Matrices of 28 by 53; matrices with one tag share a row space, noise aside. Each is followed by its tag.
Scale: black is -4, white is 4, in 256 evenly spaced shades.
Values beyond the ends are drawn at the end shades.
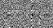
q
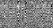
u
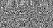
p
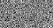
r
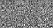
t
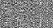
p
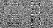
q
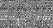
u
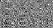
p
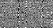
u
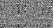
u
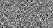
p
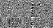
q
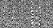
q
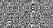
q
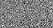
t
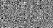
p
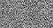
t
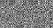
t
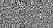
p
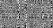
u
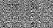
q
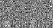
r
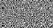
t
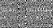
u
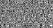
t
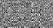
q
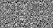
p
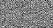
t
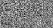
p
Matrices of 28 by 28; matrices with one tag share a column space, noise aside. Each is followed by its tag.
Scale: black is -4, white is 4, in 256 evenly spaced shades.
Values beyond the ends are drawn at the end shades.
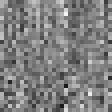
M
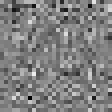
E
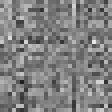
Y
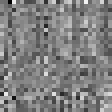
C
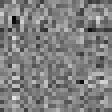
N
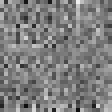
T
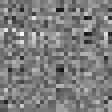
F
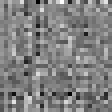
C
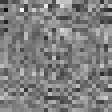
E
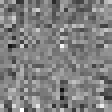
T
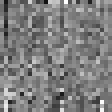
C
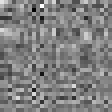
E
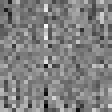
T
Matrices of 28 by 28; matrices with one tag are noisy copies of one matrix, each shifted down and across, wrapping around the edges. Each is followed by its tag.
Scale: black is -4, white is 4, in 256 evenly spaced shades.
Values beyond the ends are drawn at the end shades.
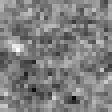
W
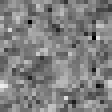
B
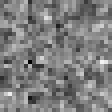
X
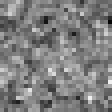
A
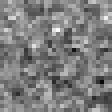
A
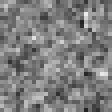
B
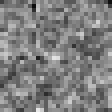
B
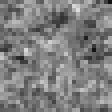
W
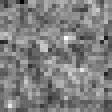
X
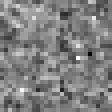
X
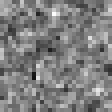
B
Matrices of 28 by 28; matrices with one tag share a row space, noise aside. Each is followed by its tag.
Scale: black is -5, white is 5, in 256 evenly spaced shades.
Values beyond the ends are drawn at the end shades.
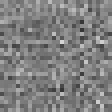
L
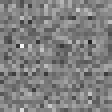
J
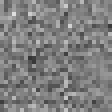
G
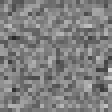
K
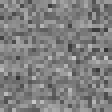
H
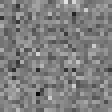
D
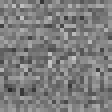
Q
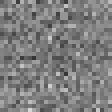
Q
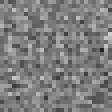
K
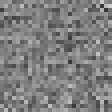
H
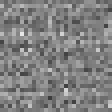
Q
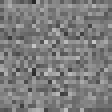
G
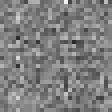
D
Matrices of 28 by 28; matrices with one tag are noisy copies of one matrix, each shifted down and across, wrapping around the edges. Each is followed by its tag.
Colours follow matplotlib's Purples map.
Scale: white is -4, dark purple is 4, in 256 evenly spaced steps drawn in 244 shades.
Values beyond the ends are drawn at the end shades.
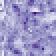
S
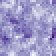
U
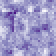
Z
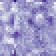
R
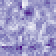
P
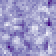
R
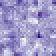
R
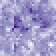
U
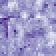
Z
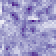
S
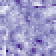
S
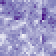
U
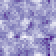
Z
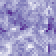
U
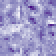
S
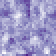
Z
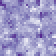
R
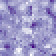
R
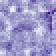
Z
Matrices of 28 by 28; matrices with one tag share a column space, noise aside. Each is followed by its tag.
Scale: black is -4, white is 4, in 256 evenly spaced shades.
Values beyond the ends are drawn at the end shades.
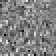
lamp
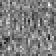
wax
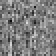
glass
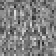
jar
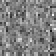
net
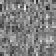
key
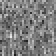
glass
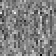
glass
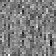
glass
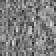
jar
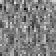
key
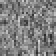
glass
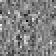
glass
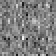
wax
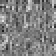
key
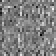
net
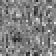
net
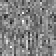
glass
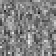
glass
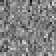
lamp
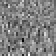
lamp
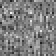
glass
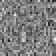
net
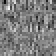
key
